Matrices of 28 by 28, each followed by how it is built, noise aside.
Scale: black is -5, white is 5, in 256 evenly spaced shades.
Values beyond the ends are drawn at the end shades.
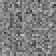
blocks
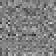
low rank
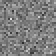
noise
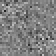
block diagonal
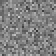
noise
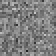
blocks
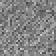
Hankel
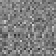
low rank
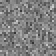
noise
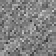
Hankel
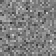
noise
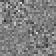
block diagonal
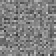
blocks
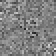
block diagonal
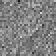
Hankel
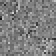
block diagonal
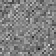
Hankel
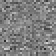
low rank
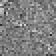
block diagonal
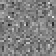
low rank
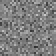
noise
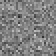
blocks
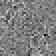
block diagonal
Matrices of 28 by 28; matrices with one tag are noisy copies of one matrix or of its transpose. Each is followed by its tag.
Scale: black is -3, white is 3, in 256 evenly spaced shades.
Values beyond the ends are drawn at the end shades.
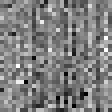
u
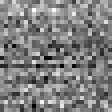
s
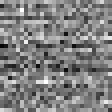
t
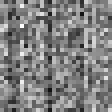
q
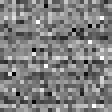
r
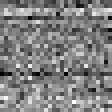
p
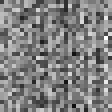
u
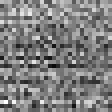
s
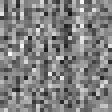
t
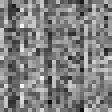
q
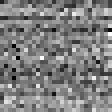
p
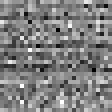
t
